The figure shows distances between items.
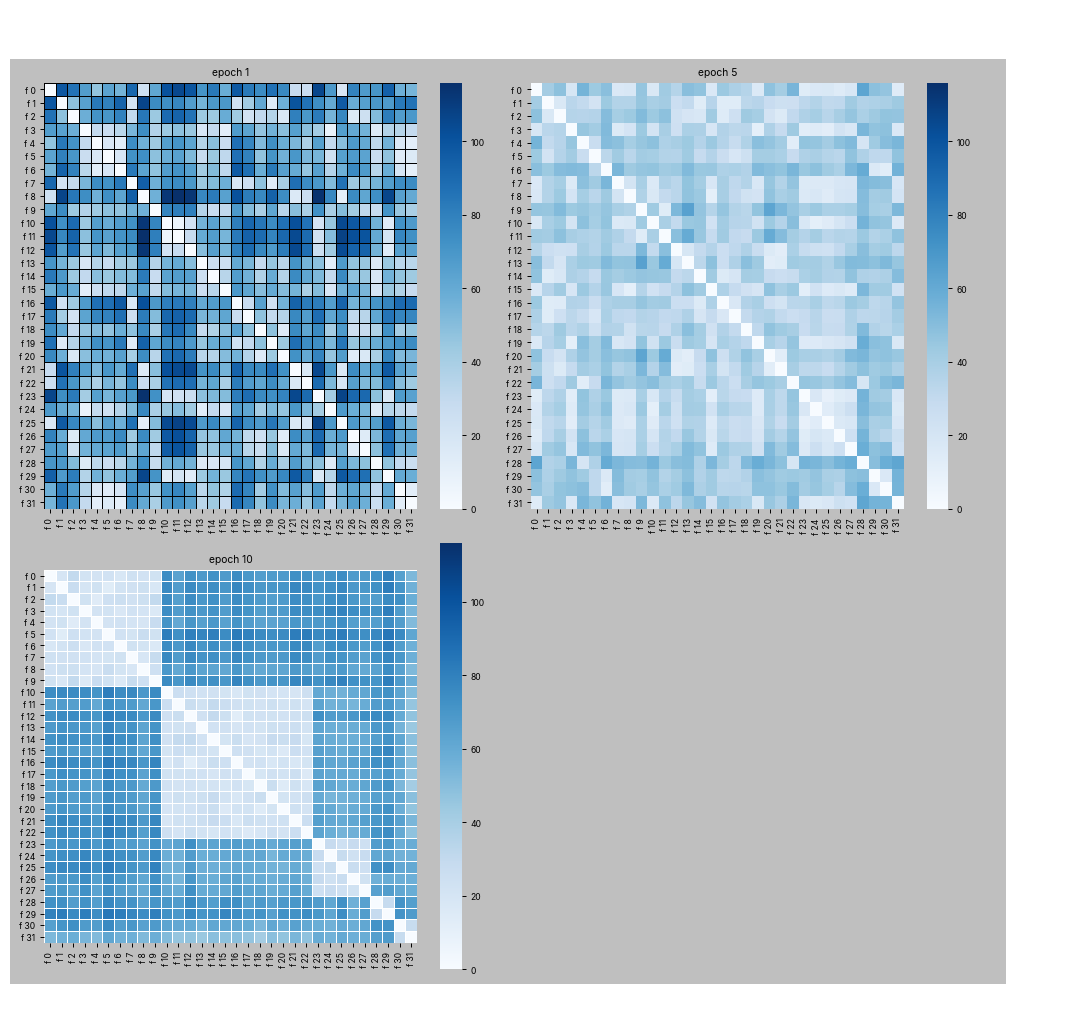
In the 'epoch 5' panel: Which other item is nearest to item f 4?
f 22
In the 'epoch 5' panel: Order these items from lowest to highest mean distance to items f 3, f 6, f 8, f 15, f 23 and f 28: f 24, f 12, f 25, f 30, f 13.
f 25, f 24, f 12, f 30, f 13
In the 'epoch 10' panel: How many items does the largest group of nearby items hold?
13
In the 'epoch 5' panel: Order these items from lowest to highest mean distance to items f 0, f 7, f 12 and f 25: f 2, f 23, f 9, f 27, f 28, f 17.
f 23, f 27, f 17, f 2, f 9, f 28
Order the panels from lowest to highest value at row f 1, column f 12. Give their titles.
epoch 5, epoch 1, epoch 10
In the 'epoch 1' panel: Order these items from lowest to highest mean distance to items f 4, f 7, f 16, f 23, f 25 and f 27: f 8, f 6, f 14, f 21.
f 14, f 6, f 21, f 8
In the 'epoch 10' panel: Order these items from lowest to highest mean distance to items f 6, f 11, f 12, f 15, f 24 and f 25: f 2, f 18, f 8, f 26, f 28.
f 18, f 26, f 8, f 2, f 28
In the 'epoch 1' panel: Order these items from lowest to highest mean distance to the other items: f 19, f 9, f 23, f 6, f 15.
f 15, f 9, f 6, f 19, f 23
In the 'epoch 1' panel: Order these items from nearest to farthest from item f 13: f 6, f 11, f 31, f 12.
f 31, f 6, f 12, f 11
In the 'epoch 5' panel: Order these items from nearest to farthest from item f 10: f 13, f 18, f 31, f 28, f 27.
f 31, f 27, f 18, f 13, f 28
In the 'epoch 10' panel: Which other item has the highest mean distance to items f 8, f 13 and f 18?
f 29
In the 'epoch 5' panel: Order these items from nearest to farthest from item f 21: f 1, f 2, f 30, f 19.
f 2, f 1, f 19, f 30
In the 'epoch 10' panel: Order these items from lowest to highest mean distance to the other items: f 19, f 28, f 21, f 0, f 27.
f 19, f 21, f 0, f 27, f 28
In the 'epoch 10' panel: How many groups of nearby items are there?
5
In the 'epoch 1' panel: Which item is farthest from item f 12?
f 8
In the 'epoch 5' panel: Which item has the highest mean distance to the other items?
f 28
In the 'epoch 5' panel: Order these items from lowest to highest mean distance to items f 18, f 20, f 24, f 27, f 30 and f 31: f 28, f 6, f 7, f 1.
f 7, f 1, f 6, f 28
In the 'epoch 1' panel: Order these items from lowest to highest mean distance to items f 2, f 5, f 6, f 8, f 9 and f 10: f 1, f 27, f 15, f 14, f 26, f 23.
f 15, f 14, f 27, f 26, f 23, f 1
